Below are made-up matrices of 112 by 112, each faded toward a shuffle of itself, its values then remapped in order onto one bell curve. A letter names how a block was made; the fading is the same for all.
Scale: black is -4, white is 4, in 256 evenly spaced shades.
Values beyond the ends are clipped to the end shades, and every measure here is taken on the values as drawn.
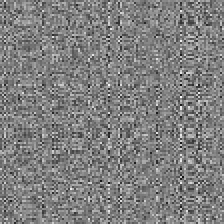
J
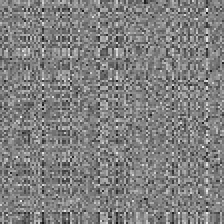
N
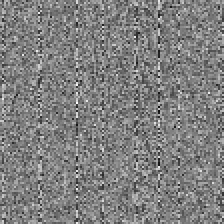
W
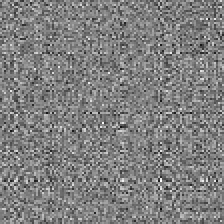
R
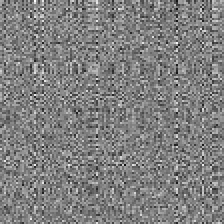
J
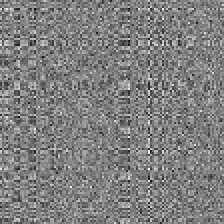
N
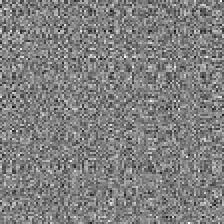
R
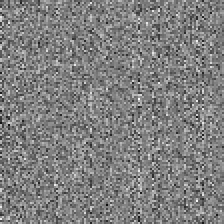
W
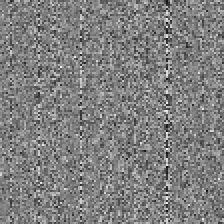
W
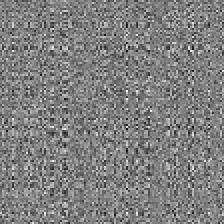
J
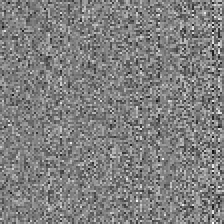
W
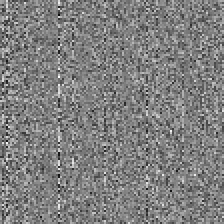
W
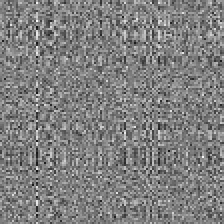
J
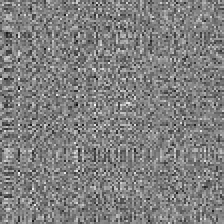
R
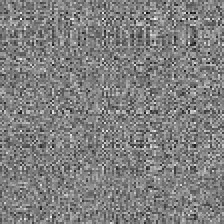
R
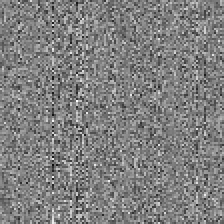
W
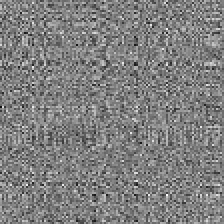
R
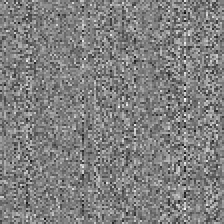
W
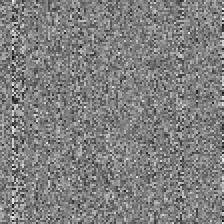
W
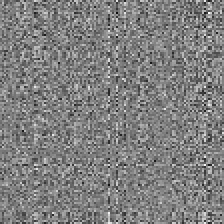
J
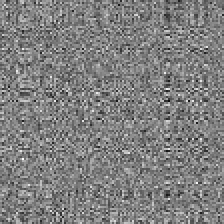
R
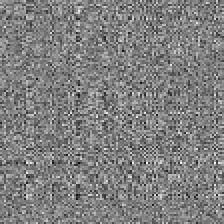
R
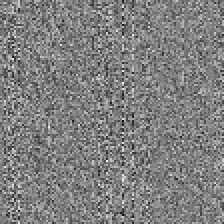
W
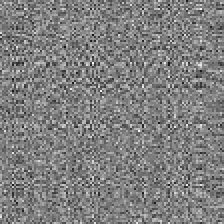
R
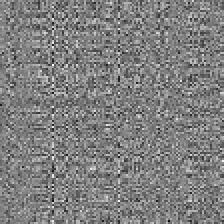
J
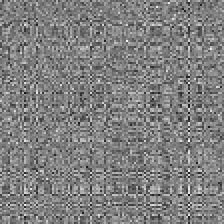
N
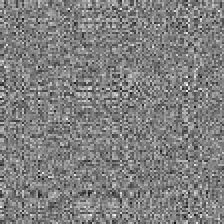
R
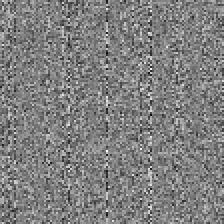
W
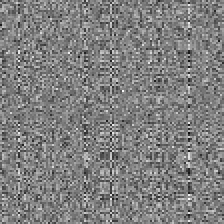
J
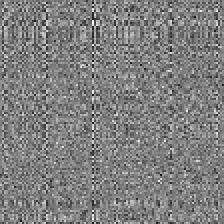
N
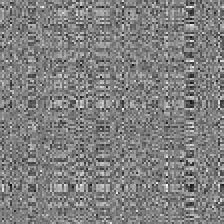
N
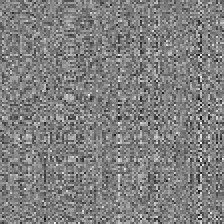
J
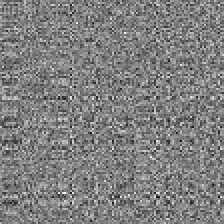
R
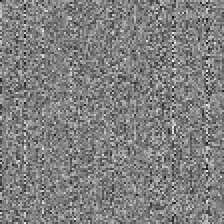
W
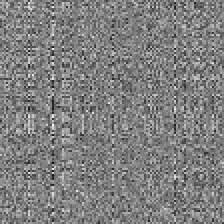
J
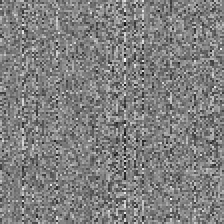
W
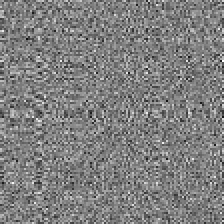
R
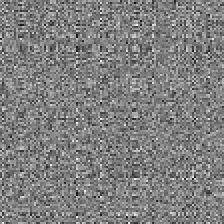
R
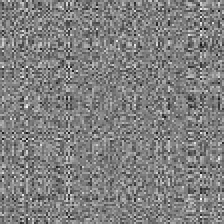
J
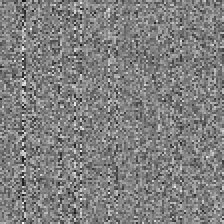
W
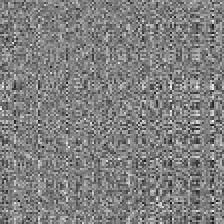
J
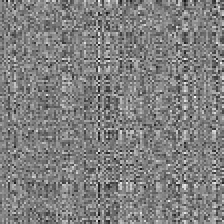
J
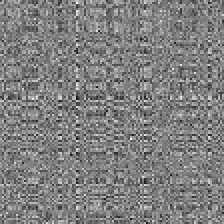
N
